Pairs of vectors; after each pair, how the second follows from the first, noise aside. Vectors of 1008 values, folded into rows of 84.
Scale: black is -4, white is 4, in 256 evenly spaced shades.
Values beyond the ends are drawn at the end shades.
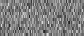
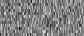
sign-scrambled.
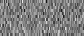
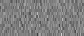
reversed, shrunk.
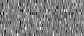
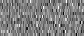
reversed.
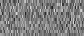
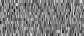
wrapped around.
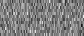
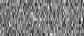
shuffled.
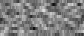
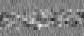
reversed, partly zeroed.
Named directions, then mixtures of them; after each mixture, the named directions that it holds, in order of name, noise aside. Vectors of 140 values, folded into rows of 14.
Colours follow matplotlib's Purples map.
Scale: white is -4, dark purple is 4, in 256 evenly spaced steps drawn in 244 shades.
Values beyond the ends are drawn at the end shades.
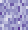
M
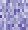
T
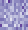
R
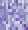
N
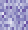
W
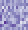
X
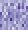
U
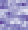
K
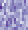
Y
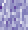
Y.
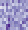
N, T.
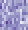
X, Y.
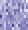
T, U.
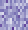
W.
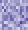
M, R, X.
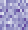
T, W.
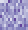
M, R, T.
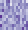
T, W, X.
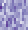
Y.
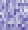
K, T.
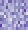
R, W.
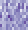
N, T, U.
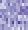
K, M.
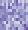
N.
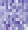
N.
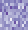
U, W.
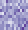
T, W.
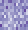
R, W.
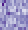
K, Y.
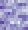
K, N.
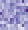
K, T, U.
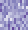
M, U.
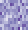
M.
